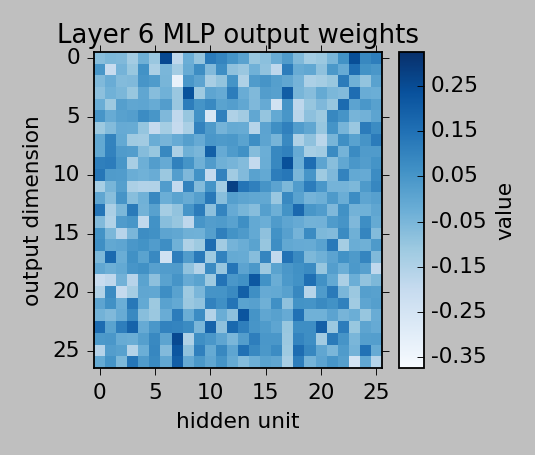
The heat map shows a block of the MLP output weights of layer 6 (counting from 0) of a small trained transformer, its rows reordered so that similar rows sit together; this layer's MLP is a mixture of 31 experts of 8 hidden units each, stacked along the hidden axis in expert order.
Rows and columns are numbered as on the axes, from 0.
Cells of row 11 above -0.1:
20
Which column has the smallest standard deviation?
15
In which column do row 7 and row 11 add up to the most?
12
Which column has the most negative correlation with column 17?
14
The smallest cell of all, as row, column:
2, 7
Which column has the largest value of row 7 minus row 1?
1
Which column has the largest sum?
17
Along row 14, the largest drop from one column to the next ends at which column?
4
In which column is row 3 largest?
8
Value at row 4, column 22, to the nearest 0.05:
0.15
